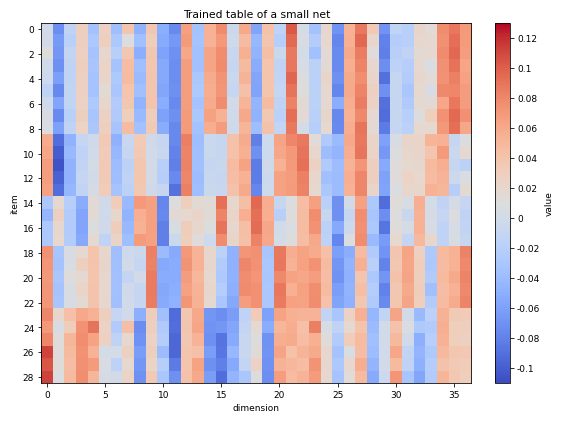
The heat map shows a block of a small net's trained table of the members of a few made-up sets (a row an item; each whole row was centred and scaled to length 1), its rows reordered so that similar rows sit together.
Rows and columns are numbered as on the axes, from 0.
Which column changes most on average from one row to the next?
15
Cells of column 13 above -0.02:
15
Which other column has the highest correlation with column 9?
18
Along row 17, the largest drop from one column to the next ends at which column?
10
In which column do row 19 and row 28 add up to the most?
0
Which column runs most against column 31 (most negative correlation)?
26
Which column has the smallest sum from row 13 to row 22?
29
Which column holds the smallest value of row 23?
11
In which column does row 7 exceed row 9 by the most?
35
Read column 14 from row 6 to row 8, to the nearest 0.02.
0.06 0.06 0.06
